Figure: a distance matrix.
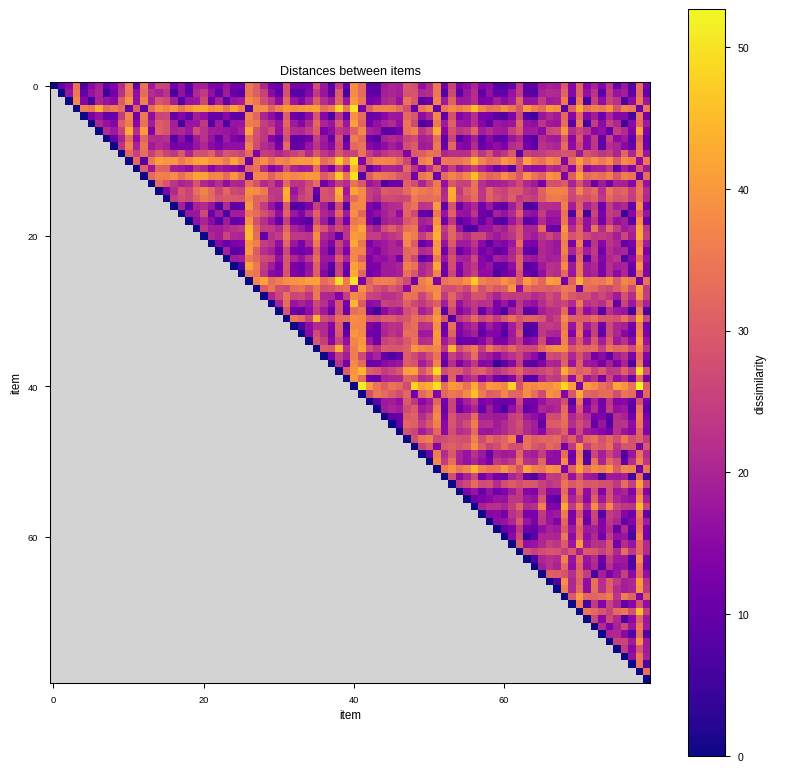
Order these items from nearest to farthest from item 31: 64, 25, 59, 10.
59, 25, 64, 10
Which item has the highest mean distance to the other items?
40
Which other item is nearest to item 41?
12
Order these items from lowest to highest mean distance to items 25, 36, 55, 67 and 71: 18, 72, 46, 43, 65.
18, 43, 46, 65, 72
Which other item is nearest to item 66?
67
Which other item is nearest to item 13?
44
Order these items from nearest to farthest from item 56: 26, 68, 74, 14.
14, 74, 68, 26
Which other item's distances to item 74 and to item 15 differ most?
35
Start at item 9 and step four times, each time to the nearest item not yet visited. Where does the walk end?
70
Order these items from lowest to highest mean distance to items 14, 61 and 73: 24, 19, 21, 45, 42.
42, 24, 21, 45, 19
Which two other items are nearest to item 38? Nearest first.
20, 28
